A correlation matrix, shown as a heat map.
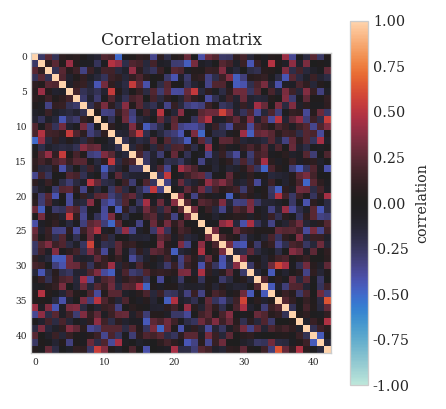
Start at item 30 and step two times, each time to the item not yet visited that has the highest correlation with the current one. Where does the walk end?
42
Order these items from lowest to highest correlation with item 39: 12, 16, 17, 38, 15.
16, 38, 15, 12, 17
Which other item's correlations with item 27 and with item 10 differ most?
8
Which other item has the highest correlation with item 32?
7
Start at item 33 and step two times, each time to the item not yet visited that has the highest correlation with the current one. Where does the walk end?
11
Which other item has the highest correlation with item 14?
4
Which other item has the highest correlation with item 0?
36
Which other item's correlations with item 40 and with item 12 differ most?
41
